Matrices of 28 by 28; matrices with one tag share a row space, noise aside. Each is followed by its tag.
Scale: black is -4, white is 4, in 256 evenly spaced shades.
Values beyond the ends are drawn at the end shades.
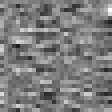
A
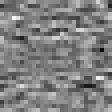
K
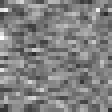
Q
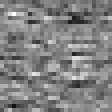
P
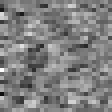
Q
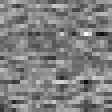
K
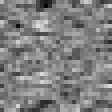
A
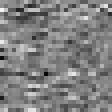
Q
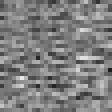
K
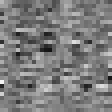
A
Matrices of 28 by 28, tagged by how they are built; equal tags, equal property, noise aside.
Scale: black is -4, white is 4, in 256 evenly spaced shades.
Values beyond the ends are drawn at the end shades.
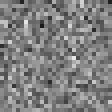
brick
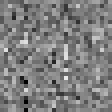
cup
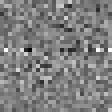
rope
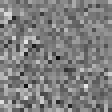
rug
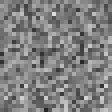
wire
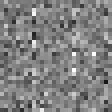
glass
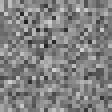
brick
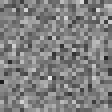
brick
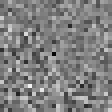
rug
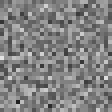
wire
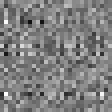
glass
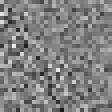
rug
